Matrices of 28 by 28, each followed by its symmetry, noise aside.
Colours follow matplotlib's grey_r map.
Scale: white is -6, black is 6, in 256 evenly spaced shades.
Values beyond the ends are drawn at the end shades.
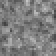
no symmetry.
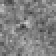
antisymmetric.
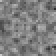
mirrored top to bottom.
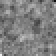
antisymmetric.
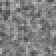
antisymmetric.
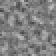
same after a half turn.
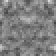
mirrored left to right.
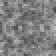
mirrored top to bottom.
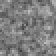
no symmetry.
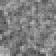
symmetric across the other diagonal.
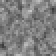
same after a half turn.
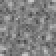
same after a half turn.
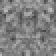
mirrored left to right.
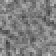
same after a half turn.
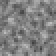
same after a half turn.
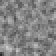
symmetric across the other diagonal.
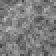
symmetric.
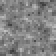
same after a half turn.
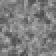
same after a half turn.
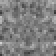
mirrored left to right.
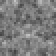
mirrored left to right.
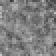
symmetric across the other diagonal.
